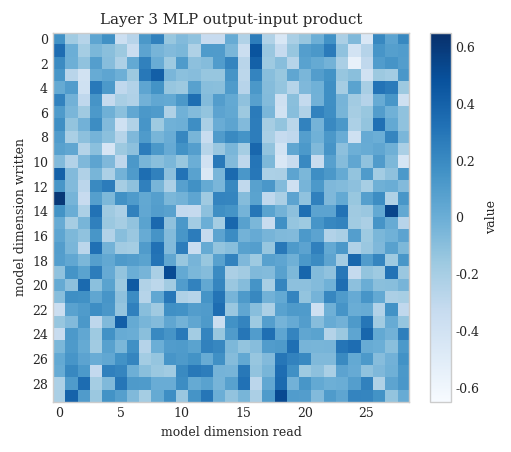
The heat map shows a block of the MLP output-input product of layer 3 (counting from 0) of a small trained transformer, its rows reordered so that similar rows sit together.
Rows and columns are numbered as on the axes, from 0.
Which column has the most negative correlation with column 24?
16
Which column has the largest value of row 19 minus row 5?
20
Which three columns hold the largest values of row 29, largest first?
18, 1, 12
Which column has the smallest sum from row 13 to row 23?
17
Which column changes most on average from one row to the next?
11
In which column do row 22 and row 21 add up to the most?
13
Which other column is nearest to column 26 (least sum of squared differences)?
22
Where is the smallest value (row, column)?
2, 24
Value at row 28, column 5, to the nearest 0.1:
0.3
